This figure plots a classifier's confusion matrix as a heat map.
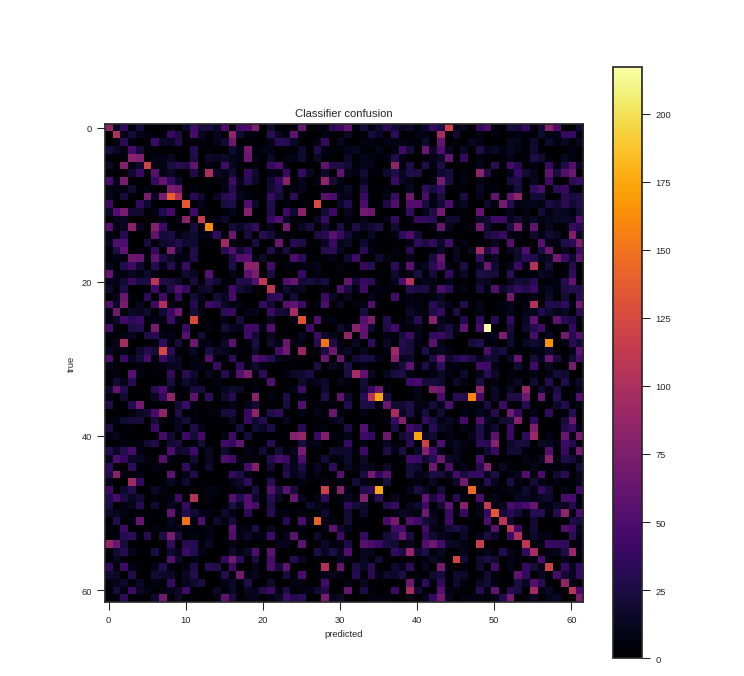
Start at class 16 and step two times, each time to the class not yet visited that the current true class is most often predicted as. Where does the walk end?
11
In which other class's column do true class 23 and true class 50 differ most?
7
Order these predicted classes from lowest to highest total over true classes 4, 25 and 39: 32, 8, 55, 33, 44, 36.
32, 36, 8, 44, 33, 55
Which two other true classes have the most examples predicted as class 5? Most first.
9, 30
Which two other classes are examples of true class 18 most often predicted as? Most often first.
55, 19
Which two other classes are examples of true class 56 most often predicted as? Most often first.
45, 16
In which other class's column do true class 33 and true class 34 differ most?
54
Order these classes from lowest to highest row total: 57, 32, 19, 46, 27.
46, 19, 32, 27, 57
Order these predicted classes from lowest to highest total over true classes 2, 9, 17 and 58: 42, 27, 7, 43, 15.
27, 42, 15, 7, 43
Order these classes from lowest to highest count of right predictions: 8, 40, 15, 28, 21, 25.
8, 15, 21, 25, 28, 40
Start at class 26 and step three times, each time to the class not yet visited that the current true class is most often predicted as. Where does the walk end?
3
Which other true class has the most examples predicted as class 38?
53
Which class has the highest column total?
43
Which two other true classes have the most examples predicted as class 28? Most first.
47, 57
